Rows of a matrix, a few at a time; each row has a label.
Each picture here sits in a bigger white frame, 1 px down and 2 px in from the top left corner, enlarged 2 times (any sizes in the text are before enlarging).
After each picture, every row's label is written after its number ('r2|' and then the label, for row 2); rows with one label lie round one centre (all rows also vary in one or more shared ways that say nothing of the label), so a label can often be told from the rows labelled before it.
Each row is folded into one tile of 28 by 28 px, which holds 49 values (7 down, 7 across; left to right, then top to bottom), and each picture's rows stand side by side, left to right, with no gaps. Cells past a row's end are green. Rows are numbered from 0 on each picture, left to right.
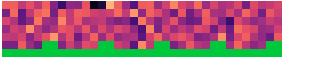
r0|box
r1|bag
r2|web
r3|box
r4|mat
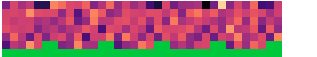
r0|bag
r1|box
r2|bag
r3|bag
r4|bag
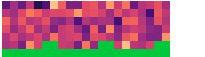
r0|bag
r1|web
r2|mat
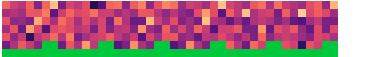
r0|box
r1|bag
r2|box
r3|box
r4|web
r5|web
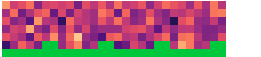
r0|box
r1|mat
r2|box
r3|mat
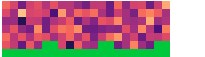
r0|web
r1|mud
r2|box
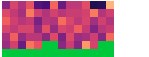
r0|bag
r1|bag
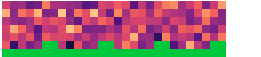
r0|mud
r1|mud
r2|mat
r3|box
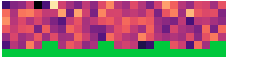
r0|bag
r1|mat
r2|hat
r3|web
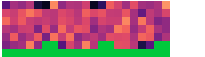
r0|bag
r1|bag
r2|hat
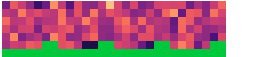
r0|bag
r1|hat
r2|hat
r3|mat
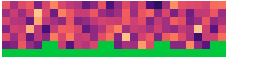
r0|box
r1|mud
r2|bag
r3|box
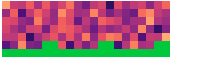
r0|box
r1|mud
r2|box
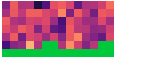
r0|bag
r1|mat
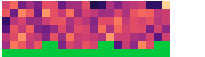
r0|mat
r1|bag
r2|bag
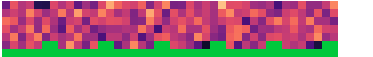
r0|bag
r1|mat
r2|box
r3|hat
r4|mud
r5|hat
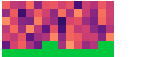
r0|box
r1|mat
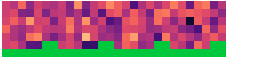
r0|hat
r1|hat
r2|mat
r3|web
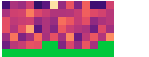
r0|bag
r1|bag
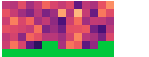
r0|hat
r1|mat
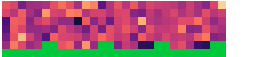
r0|mat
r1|web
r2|hat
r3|hat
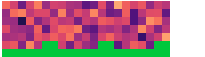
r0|web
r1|mud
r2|box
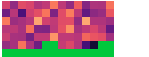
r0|box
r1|hat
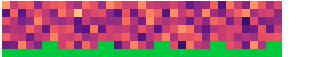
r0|box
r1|web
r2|box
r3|mud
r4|web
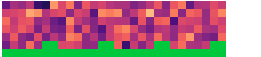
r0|bag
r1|mat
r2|mud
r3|mat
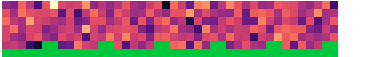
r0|hat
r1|box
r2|mud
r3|web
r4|box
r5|mud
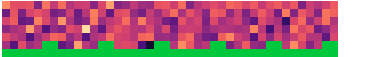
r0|box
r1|box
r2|hat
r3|mat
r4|box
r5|mat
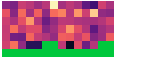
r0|hat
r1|mud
